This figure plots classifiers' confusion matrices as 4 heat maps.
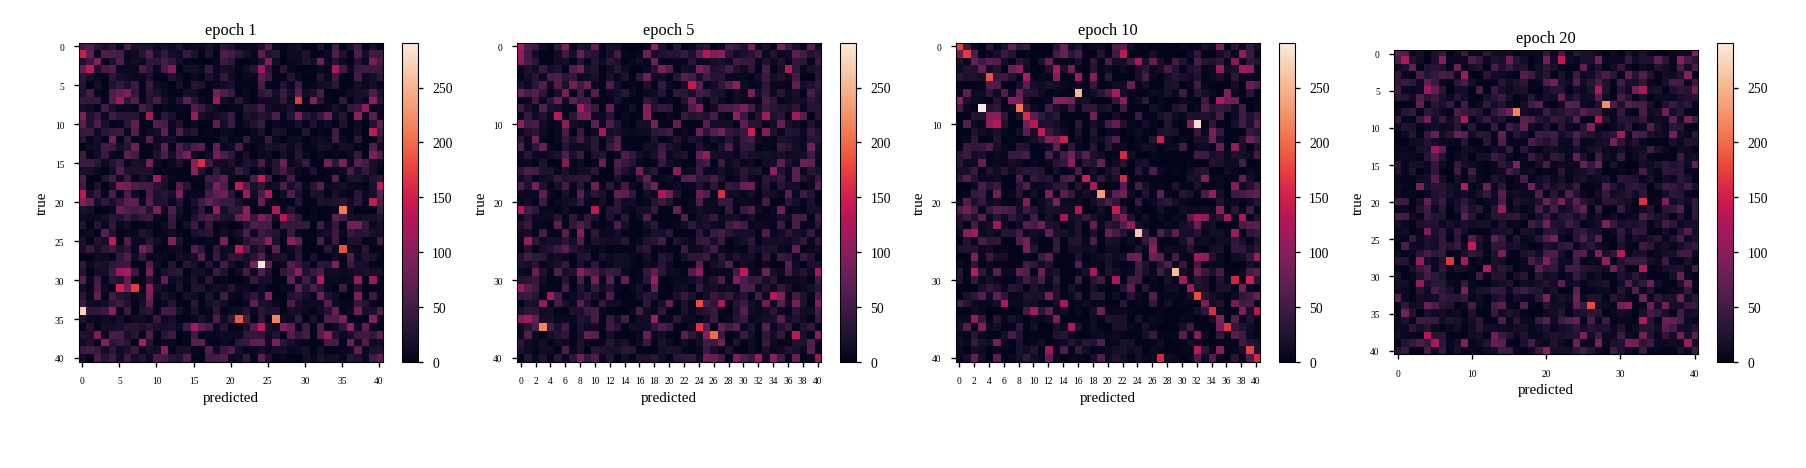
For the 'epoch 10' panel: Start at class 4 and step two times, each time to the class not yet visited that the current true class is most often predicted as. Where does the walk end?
5
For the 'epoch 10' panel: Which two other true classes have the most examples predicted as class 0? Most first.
7, 1
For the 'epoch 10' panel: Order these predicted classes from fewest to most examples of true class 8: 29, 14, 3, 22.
14, 29, 22, 3
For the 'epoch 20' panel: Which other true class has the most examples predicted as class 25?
38
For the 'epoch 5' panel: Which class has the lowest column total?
15
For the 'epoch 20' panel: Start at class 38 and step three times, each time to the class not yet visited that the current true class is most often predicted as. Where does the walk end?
14
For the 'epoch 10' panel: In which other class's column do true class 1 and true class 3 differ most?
22
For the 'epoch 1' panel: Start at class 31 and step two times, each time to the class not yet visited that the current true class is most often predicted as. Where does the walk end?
29
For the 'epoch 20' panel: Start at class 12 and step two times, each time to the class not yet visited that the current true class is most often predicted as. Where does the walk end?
33
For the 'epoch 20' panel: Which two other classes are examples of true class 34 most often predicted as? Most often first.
26, 31
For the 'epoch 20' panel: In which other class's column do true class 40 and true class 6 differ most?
20
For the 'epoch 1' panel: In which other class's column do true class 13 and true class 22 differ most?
27
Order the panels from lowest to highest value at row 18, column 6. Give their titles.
epoch 10, epoch 20, epoch 5, epoch 1
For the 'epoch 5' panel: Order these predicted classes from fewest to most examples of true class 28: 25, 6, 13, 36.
25, 13, 6, 36
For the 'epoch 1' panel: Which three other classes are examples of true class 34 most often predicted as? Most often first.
0, 4, 37
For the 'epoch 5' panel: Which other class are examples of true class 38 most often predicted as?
27
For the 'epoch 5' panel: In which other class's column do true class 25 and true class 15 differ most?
1
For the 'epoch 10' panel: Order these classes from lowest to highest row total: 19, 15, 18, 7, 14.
15, 18, 14, 7, 19
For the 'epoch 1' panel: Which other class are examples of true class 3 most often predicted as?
1
